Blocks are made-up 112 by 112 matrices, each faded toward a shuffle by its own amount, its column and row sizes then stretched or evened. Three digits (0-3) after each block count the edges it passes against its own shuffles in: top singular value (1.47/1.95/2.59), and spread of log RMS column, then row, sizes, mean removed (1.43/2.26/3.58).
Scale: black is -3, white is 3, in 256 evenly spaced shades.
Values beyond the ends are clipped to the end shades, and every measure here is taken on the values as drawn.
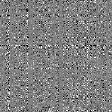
2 3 2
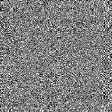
2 2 1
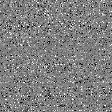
1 1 2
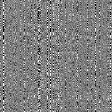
3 3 0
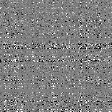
1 2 3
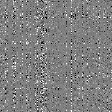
0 3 2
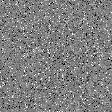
1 1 0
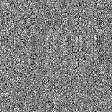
2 1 0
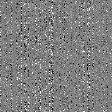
0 3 0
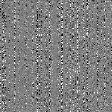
2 3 0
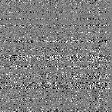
1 2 3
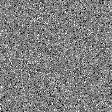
0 1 0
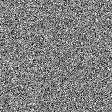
1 0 0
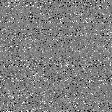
1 0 2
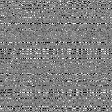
3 0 3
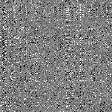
2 2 1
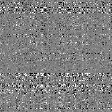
2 2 3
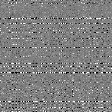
3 1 3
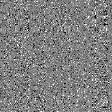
2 2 0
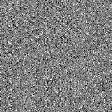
2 1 0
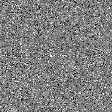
1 1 1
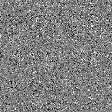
1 1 1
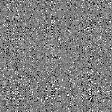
2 2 1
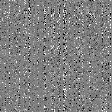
1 3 1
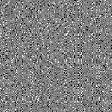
3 2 0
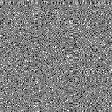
3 0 1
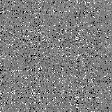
0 2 2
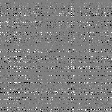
1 2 3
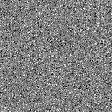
1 0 0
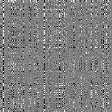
3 3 2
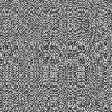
3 2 0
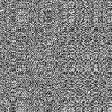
3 1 0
